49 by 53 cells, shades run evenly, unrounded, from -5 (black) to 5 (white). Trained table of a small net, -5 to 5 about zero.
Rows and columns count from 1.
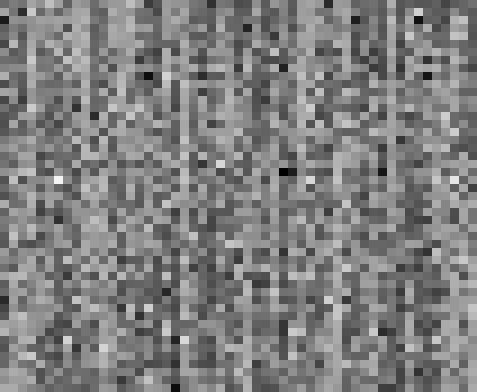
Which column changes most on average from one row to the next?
48
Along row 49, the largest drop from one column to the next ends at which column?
20
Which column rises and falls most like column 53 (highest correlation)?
42
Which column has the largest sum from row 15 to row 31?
21
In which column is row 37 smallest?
19
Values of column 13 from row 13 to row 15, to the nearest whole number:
1 3 -1
